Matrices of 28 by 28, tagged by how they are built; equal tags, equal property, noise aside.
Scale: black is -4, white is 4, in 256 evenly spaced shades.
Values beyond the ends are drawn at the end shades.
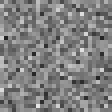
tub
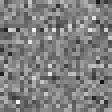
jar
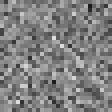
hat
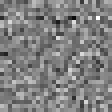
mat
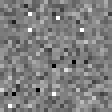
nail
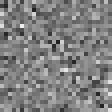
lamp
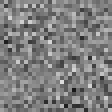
lamp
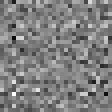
mat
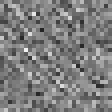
hat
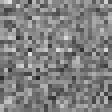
mat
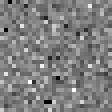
nail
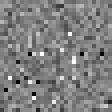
nail
